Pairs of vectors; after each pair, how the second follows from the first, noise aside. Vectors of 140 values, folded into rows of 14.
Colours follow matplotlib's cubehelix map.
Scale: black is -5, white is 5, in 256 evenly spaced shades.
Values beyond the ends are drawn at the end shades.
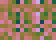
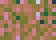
partly zeroed.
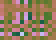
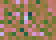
partly zeroed.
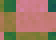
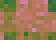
shrunk.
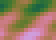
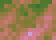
shrunk.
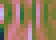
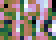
reversed, scaled up.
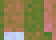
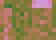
reversed, shrunk.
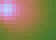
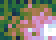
reversed, scaled up.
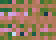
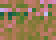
negated, partly zeroed.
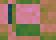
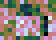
reversed, scaled up.
